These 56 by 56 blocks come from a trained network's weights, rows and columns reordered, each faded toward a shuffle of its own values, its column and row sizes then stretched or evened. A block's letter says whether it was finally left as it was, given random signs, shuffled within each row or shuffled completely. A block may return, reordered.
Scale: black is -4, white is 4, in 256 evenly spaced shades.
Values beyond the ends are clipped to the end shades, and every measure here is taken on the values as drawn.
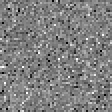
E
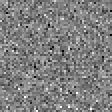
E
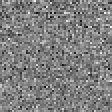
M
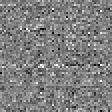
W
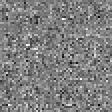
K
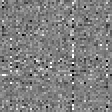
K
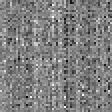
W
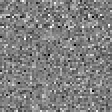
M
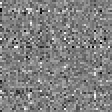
K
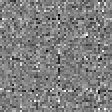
K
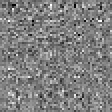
W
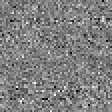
M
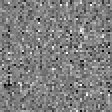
K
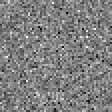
E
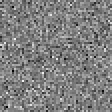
E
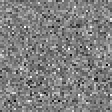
M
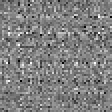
W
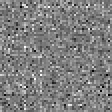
K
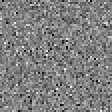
E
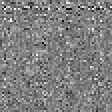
W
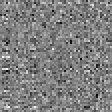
W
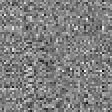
W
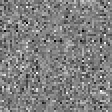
K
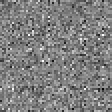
K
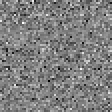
M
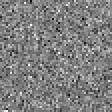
E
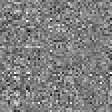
W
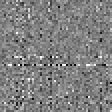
K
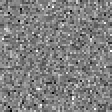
E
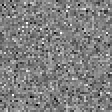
E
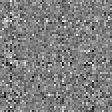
K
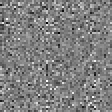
W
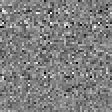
K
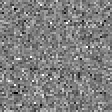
M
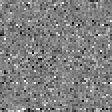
M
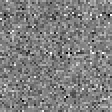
M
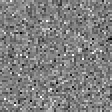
E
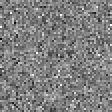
E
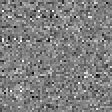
M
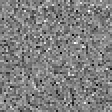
E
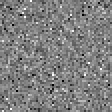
E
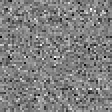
M
